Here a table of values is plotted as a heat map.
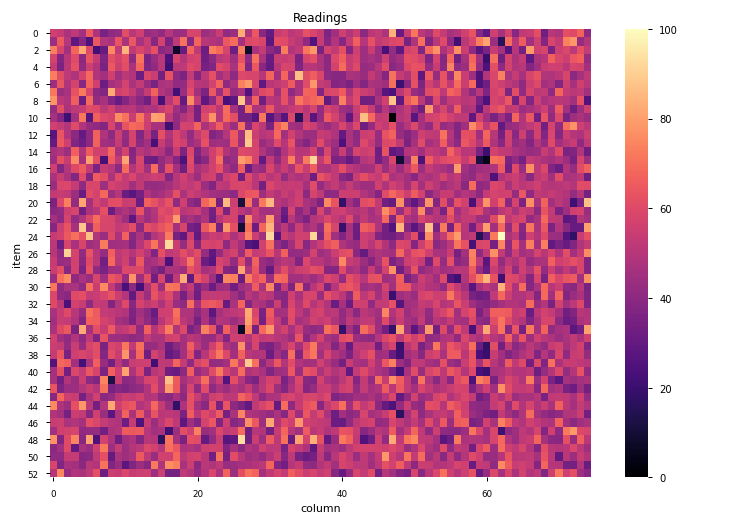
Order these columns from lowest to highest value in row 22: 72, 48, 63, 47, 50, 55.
72, 47, 50, 63, 55, 48
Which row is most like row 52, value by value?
43
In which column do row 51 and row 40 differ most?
10
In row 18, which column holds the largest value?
58
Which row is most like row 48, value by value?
8
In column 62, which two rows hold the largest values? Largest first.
24, 30
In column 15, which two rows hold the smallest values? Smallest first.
48, 8
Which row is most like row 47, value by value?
11
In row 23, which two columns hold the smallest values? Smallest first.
26, 40
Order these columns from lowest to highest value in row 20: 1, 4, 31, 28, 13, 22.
28, 31, 1, 13, 22, 4
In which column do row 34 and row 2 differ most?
27
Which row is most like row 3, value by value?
4
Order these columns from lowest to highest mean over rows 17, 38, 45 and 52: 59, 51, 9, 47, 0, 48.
48, 59, 51, 47, 0, 9
